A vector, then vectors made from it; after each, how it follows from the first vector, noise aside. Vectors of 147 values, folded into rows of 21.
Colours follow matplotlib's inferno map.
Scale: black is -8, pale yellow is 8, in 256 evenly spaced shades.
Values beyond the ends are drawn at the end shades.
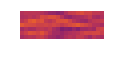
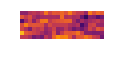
wrapped around, scaled up.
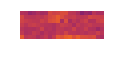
wrapped around, negated, partly zeroed.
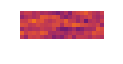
copied.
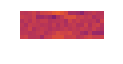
negated, partly zeroed.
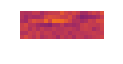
reversed, negated, partly zeroed.
